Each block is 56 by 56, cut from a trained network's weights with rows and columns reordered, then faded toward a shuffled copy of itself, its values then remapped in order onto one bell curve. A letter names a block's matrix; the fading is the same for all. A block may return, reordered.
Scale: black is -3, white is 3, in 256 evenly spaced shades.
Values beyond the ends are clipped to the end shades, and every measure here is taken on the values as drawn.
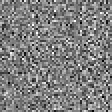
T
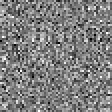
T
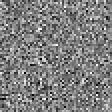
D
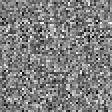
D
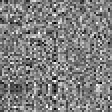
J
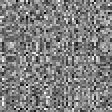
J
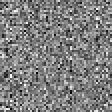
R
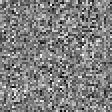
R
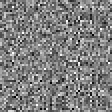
T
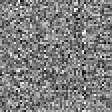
R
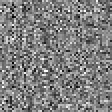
D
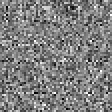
D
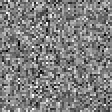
R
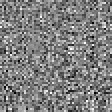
T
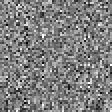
R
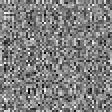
J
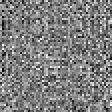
J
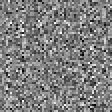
R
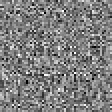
D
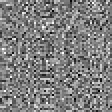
J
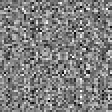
J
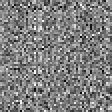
J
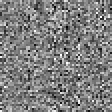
R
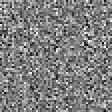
R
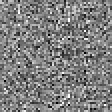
R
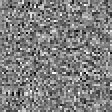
D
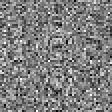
T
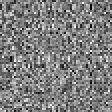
J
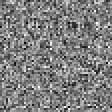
D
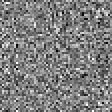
T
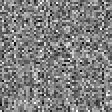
T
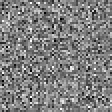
R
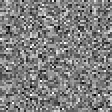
T
